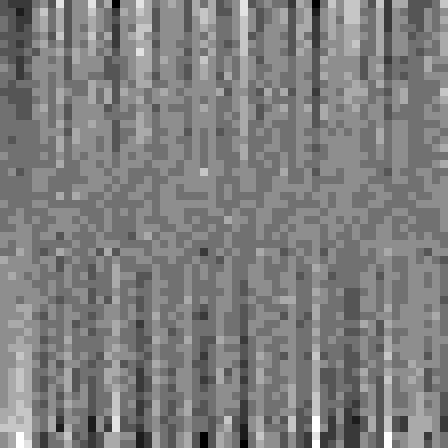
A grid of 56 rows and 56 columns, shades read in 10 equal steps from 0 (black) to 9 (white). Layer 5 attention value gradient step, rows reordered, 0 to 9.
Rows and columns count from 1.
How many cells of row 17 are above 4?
26
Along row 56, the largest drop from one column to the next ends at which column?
41
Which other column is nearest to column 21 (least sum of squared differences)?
34
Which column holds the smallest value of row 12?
40
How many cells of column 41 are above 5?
4
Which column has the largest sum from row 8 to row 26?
31
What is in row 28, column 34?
5
